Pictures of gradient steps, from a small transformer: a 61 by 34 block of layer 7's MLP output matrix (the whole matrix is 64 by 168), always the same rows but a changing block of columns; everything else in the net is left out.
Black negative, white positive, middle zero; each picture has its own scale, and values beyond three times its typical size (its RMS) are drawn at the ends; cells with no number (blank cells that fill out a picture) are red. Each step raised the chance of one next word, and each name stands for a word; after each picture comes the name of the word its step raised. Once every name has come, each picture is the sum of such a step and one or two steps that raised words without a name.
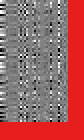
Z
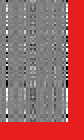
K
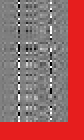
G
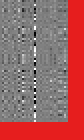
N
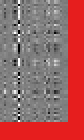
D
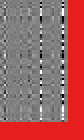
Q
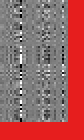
N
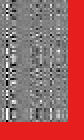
N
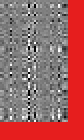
G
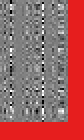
Z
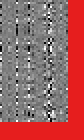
G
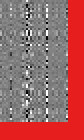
K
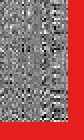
D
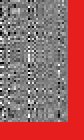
N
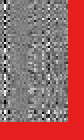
K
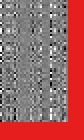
G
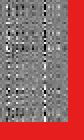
G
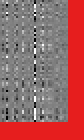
K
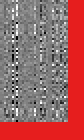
N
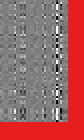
Q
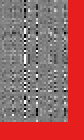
N
